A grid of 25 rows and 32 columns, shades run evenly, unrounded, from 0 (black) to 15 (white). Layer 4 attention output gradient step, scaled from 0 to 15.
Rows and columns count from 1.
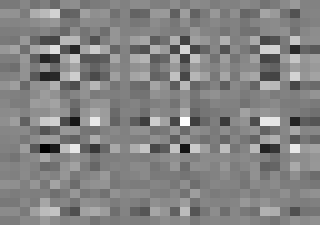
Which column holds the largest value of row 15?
30
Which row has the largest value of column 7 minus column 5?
17
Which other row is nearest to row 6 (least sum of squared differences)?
14
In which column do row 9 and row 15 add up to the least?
5
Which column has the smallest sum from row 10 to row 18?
8
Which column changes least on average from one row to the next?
13
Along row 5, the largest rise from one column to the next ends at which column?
7
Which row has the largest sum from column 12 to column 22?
9
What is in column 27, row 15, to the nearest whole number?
6
